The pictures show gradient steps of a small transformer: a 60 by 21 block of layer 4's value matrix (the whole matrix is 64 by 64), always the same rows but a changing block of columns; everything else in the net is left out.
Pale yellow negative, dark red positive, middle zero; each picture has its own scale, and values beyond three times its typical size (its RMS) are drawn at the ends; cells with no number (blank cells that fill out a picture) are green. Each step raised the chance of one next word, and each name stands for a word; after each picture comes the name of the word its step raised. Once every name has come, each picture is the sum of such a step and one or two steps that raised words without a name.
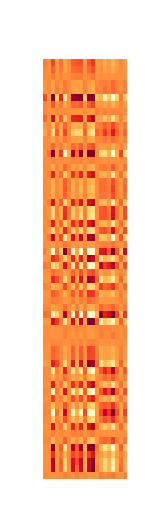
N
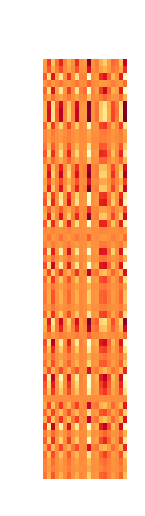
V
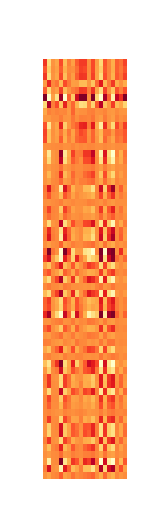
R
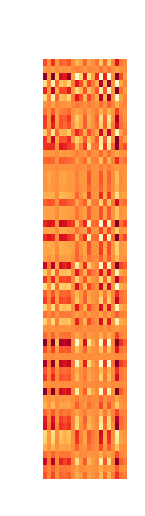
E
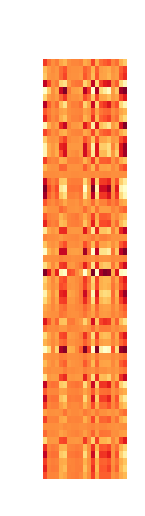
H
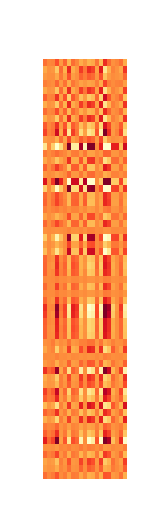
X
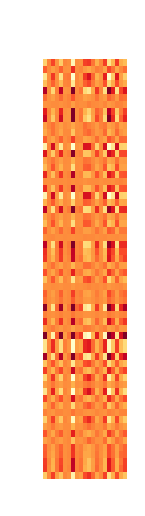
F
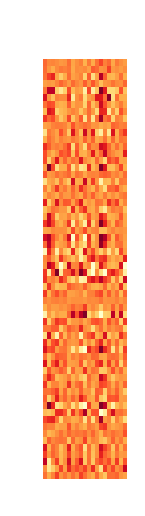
N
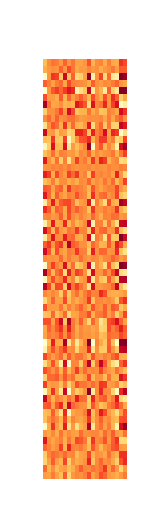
E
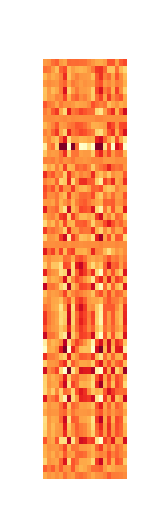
X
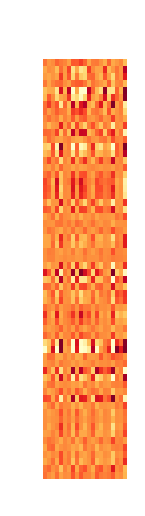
H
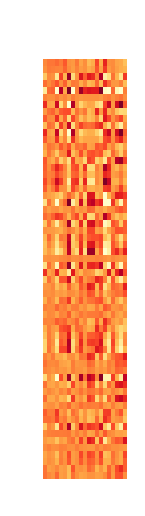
V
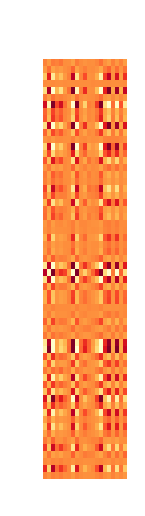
H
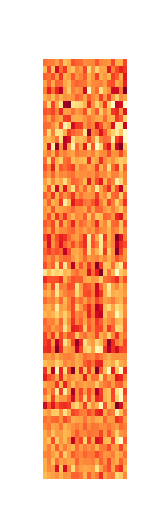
X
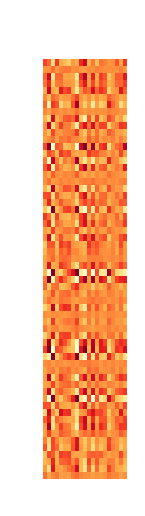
F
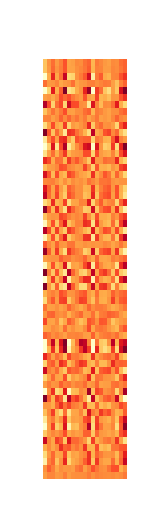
E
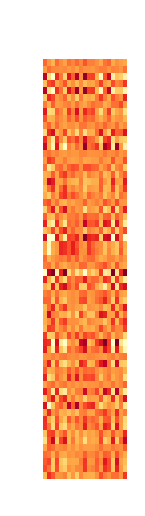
E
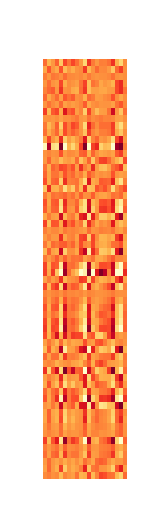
X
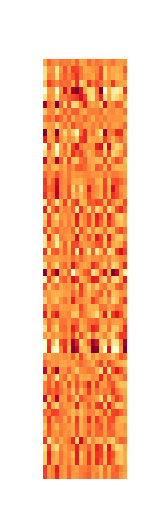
H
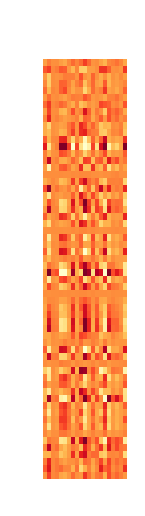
X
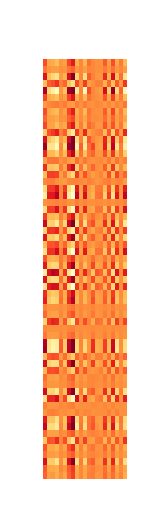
E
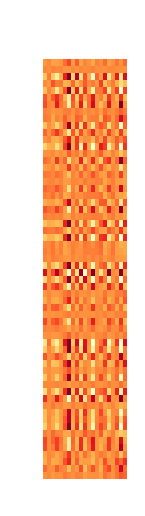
E
